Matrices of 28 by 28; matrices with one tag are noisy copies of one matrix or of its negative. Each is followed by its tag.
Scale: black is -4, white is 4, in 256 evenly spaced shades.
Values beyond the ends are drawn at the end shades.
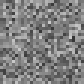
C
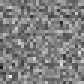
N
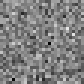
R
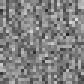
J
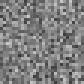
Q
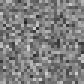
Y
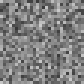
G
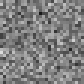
C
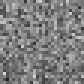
R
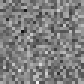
Y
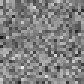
C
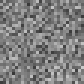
Y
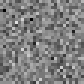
Y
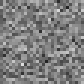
C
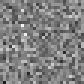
N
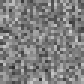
J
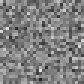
C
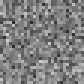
R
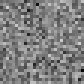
Q
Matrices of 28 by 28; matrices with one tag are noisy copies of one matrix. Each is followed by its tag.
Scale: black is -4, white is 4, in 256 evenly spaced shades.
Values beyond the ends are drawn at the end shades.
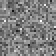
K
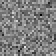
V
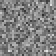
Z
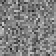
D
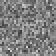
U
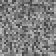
D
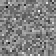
U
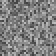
K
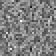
Z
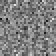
D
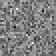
Z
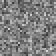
D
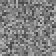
D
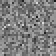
D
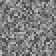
Z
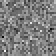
K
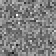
U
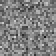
D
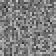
D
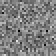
U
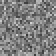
U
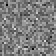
V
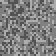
K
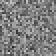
V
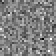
D
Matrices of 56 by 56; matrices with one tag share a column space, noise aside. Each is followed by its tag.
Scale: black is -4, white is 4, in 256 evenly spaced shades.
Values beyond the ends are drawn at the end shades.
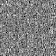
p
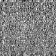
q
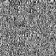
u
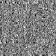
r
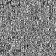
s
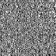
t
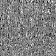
u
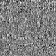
u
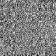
q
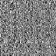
r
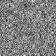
t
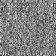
q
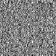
r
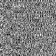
t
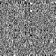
r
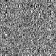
t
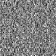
p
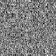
t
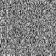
r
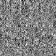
u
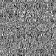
t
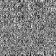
q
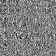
u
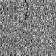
q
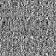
s
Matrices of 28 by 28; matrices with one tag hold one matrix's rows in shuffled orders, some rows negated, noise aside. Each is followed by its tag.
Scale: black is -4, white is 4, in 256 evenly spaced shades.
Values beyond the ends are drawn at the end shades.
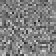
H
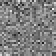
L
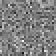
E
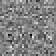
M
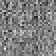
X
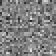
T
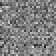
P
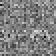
P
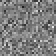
X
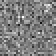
L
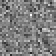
T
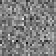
E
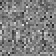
E
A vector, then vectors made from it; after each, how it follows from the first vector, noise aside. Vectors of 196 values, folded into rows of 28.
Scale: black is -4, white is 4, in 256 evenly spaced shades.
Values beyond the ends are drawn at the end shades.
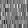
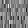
wrapped around, negated.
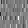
wrapped around, partly zeroed.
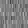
wrapped around, shrunk.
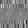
wrapped around, negated, partly zeroed.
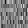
reversed, negated.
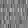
wrapped around, shrunk.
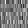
reversed.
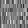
reversed.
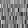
wrapped around, negated.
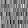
reversed, negated.
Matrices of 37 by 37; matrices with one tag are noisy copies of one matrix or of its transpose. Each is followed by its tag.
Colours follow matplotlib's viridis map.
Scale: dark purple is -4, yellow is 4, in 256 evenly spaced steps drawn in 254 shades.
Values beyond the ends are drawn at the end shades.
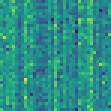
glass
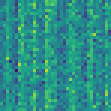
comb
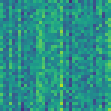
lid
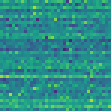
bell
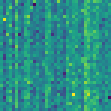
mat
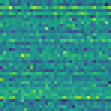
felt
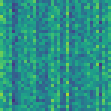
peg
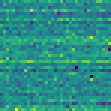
lid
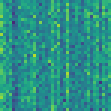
peg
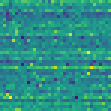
peg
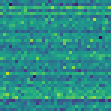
felt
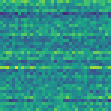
peg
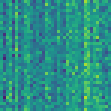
mat
